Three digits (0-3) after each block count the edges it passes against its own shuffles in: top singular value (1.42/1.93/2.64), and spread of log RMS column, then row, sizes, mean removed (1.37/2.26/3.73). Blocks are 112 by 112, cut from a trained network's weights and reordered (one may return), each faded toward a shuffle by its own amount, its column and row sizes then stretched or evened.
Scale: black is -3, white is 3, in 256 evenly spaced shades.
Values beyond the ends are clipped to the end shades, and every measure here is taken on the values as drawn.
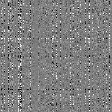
2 3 1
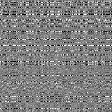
3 0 3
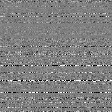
2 0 3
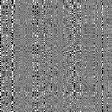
3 3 1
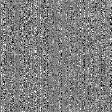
1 3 0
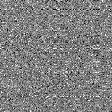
2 0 1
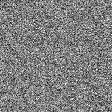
1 0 0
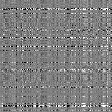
3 2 3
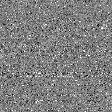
0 0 2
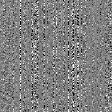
2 3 0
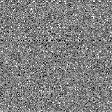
2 1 1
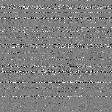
1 1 3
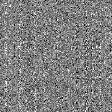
1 2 0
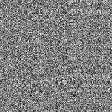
2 1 0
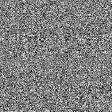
1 1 2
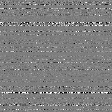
2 0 3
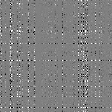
3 3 2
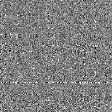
1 2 2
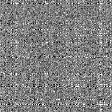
2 1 2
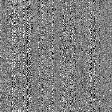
1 3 0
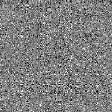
1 2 1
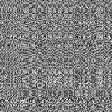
3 0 2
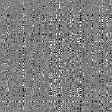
2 3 2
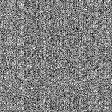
2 0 0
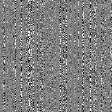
0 3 0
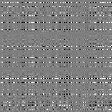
3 2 3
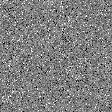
0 1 0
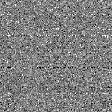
2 1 1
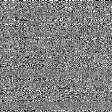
1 0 3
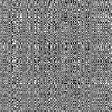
3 3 2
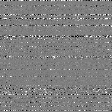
1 1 3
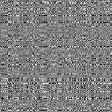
3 1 3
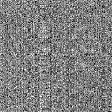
2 1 1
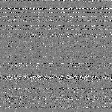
1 1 3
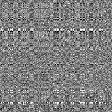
3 1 2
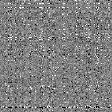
2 2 2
